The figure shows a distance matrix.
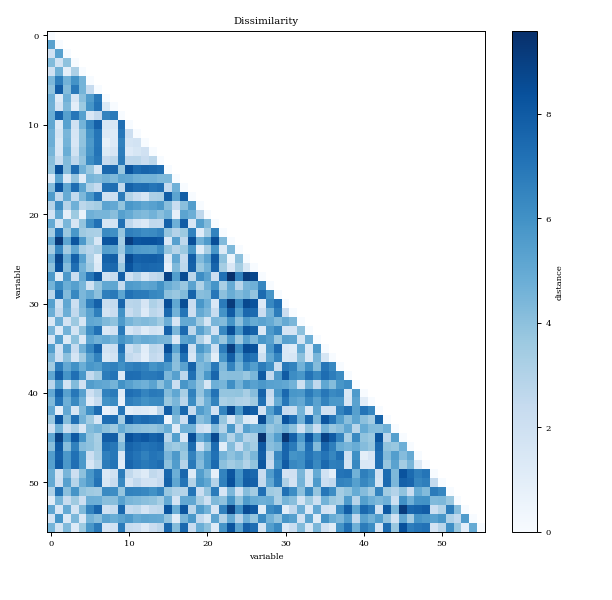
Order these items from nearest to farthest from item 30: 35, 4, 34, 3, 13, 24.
35, 3, 13, 4, 34, 24
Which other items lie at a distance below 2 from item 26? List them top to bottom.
6, 15, 23, 25, 43
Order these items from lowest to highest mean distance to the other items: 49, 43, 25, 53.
49, 53, 43, 25
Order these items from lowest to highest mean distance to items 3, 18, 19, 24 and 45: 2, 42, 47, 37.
2, 42, 47, 37
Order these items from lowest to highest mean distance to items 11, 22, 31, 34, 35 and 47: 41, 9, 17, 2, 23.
2, 41, 9, 17, 23
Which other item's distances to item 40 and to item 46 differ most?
47
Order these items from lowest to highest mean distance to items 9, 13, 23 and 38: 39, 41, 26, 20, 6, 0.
41, 6, 26, 0, 20, 39
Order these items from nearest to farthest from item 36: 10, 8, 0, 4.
8, 10, 4, 0
